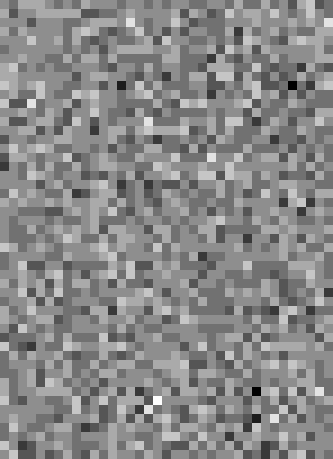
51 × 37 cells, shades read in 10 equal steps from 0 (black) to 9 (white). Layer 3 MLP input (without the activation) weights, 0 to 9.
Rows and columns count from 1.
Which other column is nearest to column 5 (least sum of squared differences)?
22
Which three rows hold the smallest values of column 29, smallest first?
44, 47, 14
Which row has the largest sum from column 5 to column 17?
11
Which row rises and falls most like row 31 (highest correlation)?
30
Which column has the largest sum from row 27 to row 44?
12
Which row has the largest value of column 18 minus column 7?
45
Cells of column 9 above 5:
13
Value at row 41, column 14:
6
